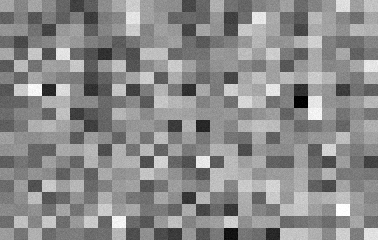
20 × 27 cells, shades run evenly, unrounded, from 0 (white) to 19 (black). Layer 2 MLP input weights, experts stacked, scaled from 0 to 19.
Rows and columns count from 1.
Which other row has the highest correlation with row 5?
8
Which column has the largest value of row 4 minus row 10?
9
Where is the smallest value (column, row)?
25, 18
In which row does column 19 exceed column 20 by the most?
17
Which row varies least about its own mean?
12
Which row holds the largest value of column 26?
5
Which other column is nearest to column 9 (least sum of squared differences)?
2
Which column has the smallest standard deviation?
26
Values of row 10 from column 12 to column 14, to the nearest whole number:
7 7 7
